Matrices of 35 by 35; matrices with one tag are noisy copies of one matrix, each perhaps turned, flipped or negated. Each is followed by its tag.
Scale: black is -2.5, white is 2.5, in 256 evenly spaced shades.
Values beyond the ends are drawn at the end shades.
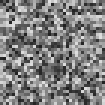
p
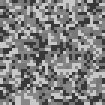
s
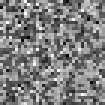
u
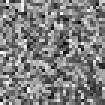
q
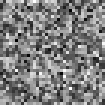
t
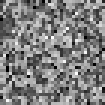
s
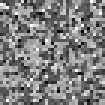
p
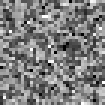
p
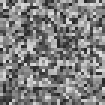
q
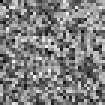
q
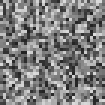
p
